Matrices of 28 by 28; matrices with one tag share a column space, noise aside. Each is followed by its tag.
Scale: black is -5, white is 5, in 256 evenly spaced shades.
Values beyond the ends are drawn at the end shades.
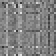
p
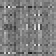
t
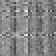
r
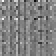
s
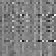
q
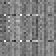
q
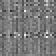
r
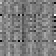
q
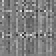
r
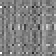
t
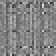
p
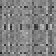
t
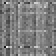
p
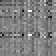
r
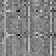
r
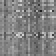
r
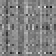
t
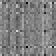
p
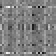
t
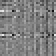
r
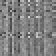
r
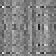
t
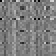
s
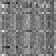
p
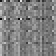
s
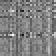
r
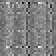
p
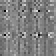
r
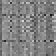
q
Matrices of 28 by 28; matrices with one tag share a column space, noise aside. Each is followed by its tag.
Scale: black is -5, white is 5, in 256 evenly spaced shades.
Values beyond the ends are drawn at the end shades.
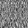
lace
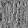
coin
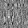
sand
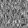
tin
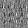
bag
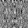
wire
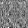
lace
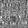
sand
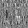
sand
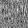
bag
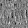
sand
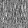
bag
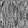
coin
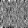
wire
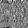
wire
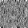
wire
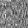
tin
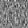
tin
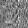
tin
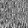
lace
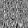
lace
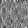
wire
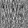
bag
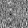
lace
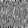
wire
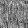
coin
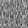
tin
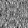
lace
